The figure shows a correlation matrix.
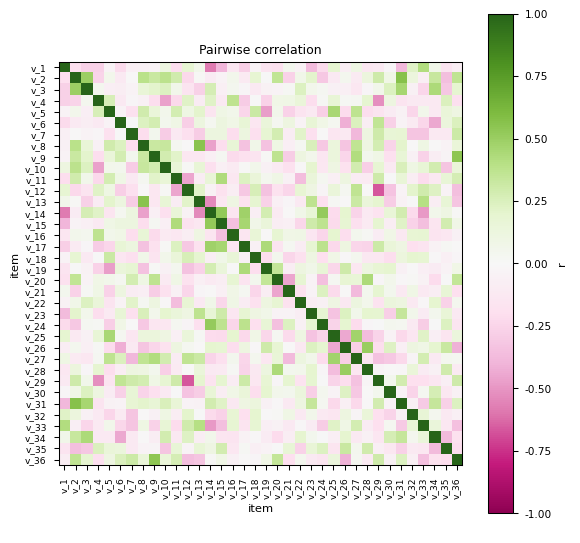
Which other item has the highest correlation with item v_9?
v_36
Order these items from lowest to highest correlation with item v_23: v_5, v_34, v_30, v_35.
v_30, v_5, v_34, v_35
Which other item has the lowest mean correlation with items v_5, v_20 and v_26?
v_21
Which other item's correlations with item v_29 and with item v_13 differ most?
v_12
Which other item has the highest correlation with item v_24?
v_14
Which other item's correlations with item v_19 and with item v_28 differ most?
v_17
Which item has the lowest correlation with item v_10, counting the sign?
v_4
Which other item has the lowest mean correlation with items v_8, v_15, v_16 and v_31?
v_1
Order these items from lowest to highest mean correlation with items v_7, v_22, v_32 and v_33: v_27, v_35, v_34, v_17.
v_35, v_17, v_27, v_34
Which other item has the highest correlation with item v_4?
v_16
